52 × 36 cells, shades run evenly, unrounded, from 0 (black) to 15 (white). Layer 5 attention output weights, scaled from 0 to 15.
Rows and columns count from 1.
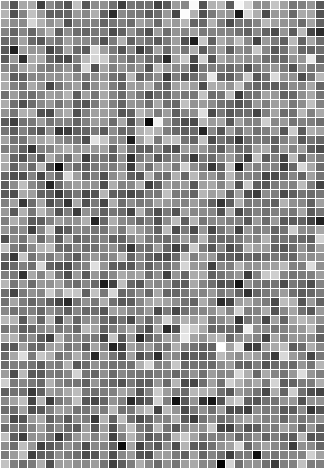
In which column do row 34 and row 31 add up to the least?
8
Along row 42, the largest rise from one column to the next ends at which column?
3
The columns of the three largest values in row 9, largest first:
24, 31, 28
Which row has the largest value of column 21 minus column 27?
2
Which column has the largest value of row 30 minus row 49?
35
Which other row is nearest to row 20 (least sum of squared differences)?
41
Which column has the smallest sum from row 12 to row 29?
15
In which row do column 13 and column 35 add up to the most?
7
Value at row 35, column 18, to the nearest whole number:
4
